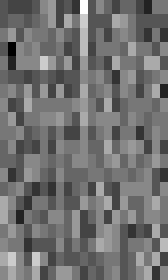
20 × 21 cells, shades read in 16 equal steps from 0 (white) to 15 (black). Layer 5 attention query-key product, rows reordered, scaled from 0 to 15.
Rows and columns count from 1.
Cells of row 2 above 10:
1
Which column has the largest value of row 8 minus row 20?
2
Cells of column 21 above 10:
5
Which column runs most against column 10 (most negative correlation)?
11
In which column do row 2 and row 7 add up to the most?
21
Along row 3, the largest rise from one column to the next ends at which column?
12
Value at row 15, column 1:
5
